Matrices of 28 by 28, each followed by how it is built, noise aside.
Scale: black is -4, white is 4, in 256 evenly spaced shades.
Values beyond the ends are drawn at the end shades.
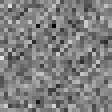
Hankel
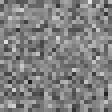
blocks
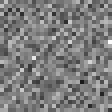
Hankel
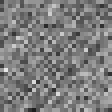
Hankel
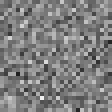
Hankel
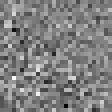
lower triangular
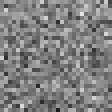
blocks
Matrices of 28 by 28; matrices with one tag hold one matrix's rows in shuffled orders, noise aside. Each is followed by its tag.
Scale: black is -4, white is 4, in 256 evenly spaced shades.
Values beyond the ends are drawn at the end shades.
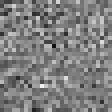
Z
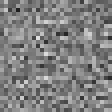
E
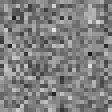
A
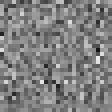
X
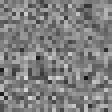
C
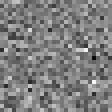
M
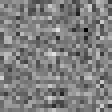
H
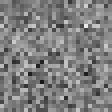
C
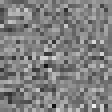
Z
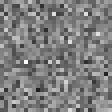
C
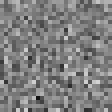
C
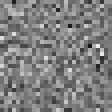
X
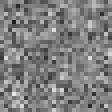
A
